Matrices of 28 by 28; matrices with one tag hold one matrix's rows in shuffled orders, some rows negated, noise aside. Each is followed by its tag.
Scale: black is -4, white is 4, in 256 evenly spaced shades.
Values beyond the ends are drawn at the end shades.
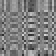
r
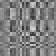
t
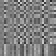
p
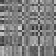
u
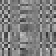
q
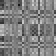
u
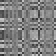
u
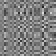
p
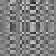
t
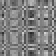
r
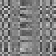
q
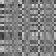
u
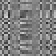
q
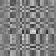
t
